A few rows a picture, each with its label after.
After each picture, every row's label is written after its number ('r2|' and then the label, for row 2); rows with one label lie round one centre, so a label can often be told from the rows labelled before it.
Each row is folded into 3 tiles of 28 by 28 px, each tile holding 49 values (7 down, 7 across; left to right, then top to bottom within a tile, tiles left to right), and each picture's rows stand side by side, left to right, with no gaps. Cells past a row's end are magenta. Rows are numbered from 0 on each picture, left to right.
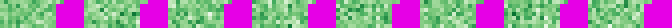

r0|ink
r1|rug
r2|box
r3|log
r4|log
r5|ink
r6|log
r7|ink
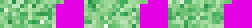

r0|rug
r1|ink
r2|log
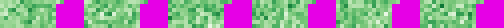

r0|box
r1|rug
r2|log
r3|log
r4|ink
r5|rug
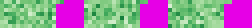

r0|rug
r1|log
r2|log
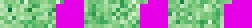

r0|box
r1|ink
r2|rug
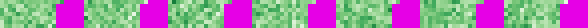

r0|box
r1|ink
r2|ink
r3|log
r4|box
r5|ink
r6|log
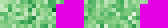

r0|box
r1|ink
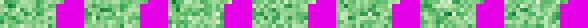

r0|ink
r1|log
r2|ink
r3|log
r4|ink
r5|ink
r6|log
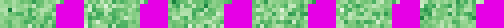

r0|box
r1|box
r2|ink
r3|rug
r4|rug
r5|log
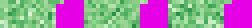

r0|rug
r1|ink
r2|log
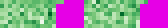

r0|rug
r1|rug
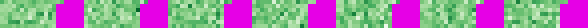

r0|rug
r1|box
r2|rug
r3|ink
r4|box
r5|box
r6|rug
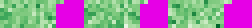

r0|log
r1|log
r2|ink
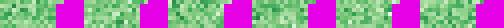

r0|log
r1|rug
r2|ink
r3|log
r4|box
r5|box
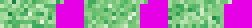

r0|rug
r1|ink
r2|log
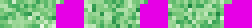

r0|log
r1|box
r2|rug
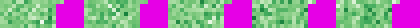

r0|rug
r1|ink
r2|rug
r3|box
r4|box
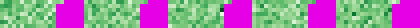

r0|ink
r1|ink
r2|box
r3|rug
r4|box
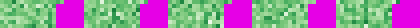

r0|rug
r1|box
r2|rug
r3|ink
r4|box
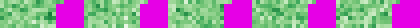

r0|log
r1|log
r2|box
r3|log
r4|log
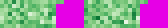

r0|rug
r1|rug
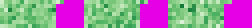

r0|box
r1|rug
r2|log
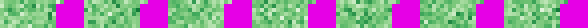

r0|box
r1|box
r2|ink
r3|rug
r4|box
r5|rug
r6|box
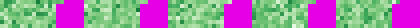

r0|ink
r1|box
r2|rug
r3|log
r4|box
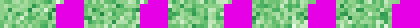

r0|box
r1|box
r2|log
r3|log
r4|log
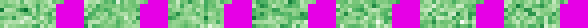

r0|log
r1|log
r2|log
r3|log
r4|log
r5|rug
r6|log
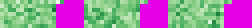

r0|box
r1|box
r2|rug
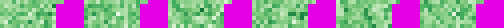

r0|rug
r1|log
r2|ink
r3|rug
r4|box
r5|ink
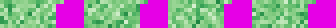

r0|ink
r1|rug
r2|box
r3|log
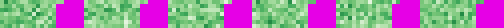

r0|ink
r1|log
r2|box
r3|ink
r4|log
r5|rug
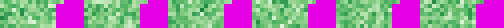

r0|log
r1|log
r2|ink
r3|box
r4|rug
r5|rug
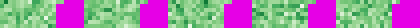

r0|ink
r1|log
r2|ink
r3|log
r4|box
